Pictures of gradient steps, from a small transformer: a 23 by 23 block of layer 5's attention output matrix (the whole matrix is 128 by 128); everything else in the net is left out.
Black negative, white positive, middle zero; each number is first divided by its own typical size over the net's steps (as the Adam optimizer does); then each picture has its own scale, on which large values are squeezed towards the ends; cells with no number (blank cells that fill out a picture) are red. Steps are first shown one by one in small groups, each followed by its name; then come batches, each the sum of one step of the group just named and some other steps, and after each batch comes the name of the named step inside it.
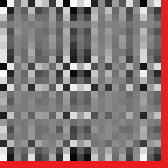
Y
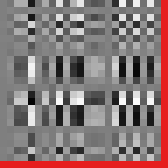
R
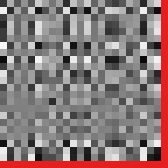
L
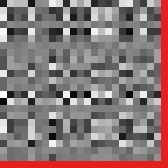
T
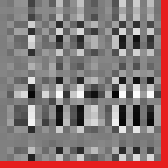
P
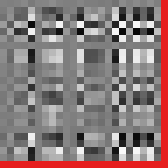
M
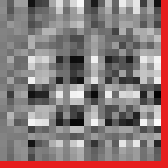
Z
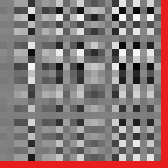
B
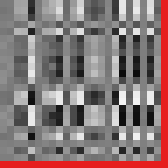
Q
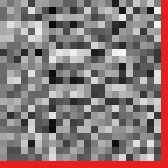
B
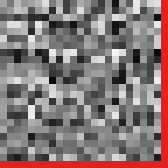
Q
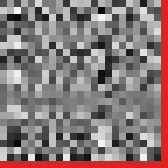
L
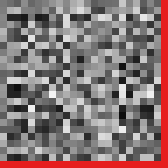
Q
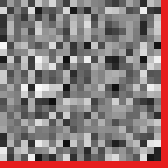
L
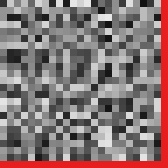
Y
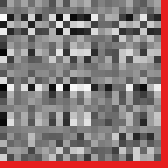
M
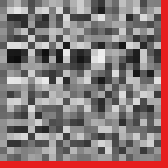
Q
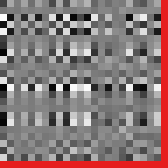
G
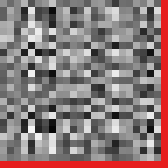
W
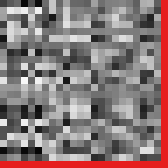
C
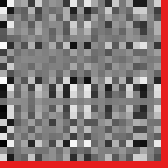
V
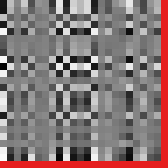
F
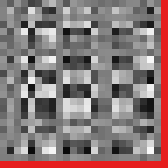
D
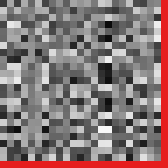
V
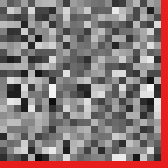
D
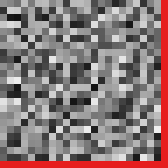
W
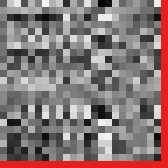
C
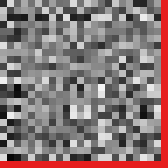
V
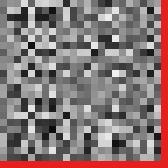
W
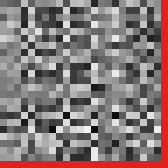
W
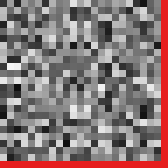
V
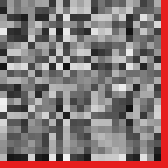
F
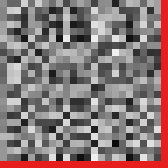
W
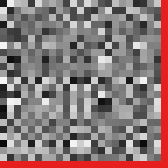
V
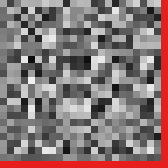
D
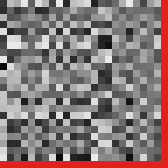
F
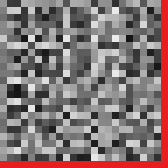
W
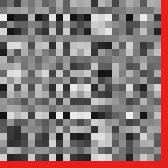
G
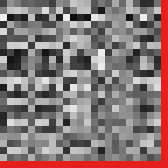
G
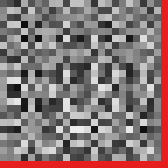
D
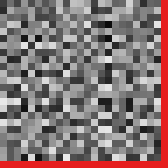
F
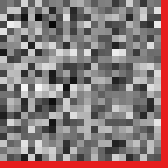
G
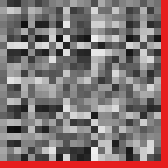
D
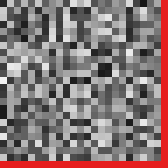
V
